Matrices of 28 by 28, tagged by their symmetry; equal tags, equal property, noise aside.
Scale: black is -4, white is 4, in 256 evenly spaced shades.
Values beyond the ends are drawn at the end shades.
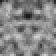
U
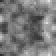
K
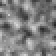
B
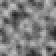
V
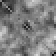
V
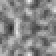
K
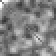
V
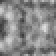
K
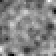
V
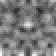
U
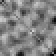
V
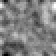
B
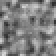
B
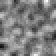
B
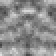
U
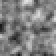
B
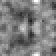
K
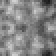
K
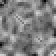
V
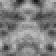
U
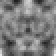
U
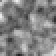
V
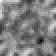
V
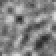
V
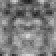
U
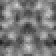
U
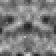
U
